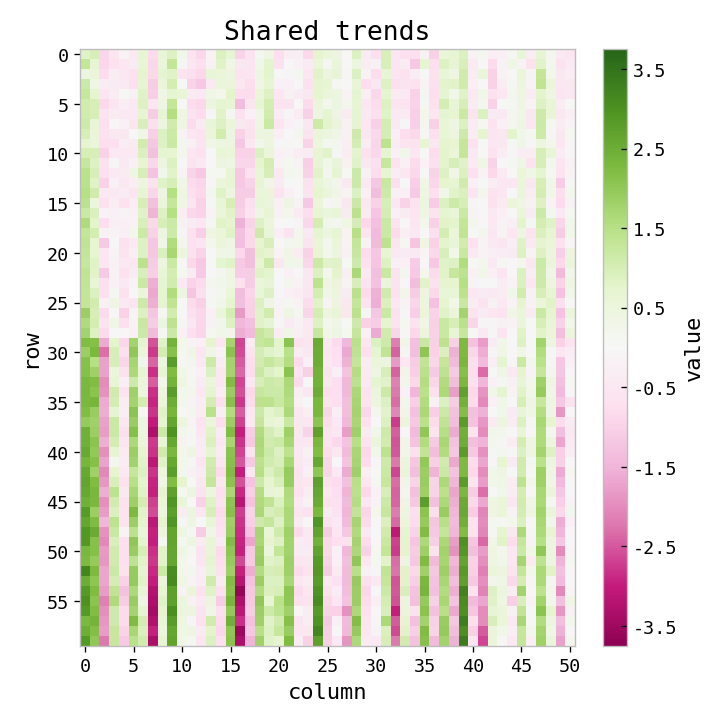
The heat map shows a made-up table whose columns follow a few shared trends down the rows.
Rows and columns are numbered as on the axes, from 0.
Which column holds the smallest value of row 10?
7
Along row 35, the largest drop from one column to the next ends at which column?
16
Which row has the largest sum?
57
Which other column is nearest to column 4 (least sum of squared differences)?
29
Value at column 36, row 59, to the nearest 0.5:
-1.5
